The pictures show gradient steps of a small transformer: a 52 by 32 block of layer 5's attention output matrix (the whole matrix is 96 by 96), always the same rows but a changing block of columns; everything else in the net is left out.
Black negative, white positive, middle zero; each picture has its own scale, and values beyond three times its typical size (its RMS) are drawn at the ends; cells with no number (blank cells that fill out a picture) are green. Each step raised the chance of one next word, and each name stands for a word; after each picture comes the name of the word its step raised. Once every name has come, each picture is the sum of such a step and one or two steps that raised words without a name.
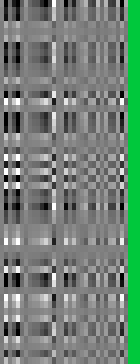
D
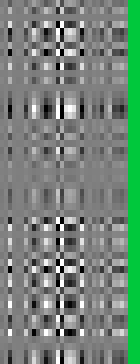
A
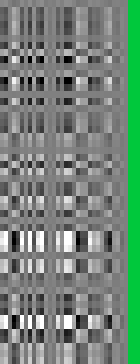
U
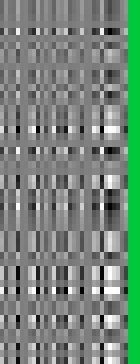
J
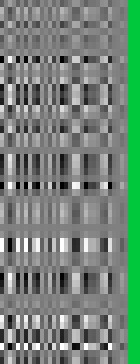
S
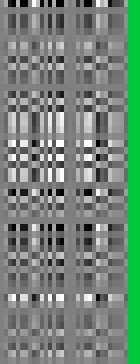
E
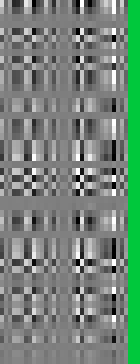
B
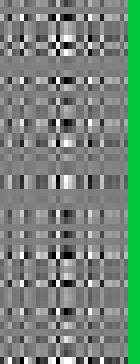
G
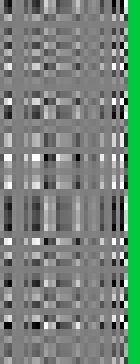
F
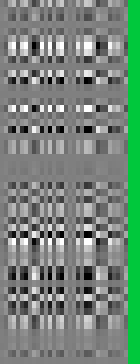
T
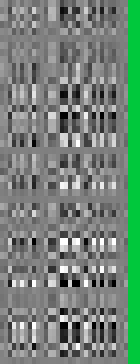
D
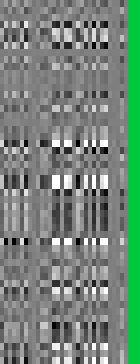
J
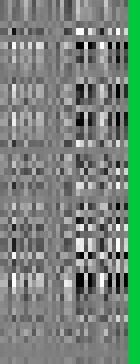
D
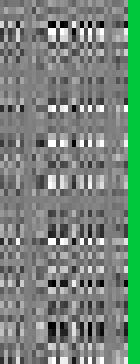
A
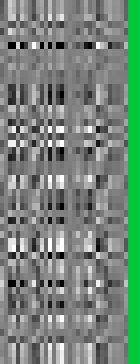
J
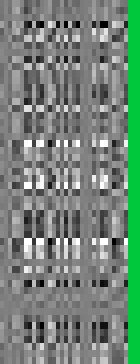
B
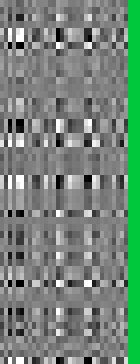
G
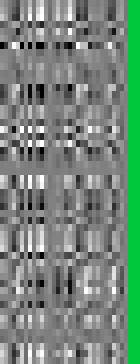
J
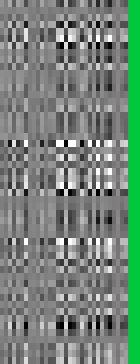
B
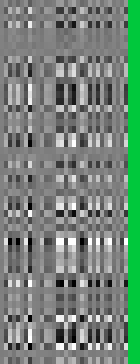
U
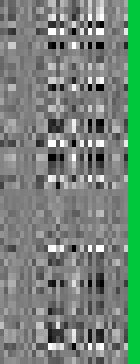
S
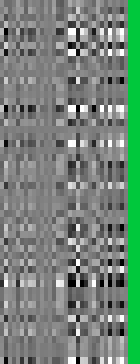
A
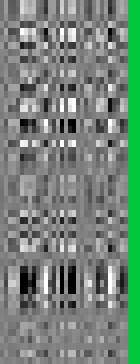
T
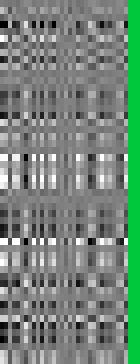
F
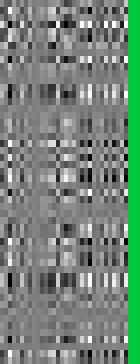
E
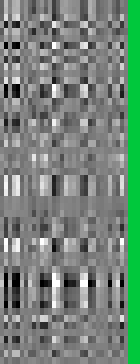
F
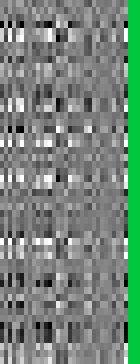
T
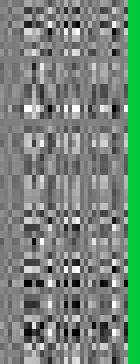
A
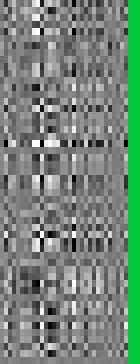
T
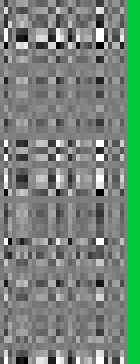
G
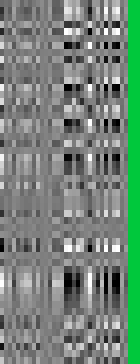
S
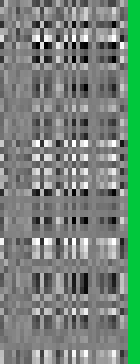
B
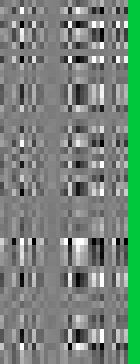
S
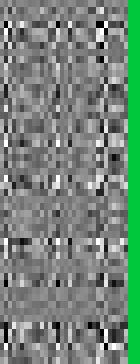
S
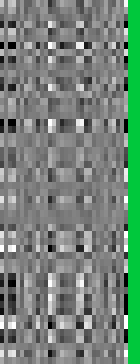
U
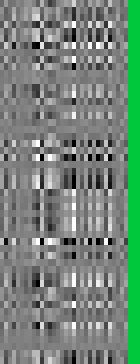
F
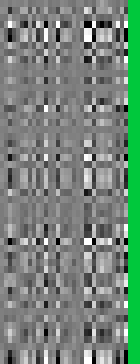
A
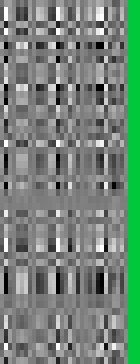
S
